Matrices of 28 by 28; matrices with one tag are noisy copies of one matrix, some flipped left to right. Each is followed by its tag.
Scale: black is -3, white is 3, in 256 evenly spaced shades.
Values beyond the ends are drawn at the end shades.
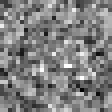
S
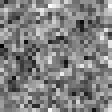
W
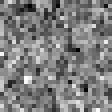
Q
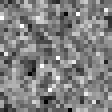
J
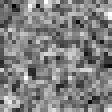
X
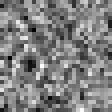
J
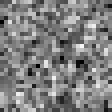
J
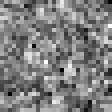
S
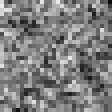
W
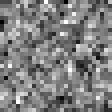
J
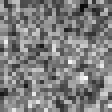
Q
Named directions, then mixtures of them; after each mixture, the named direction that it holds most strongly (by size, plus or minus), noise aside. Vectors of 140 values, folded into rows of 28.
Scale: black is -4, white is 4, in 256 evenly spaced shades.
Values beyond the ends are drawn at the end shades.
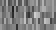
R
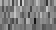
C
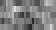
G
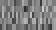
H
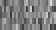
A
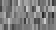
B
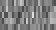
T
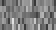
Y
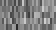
R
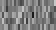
T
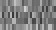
H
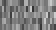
A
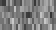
Y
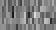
R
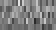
C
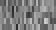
R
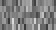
Y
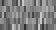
Y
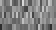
H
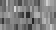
G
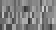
H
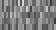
C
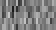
R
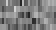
G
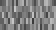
T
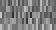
H
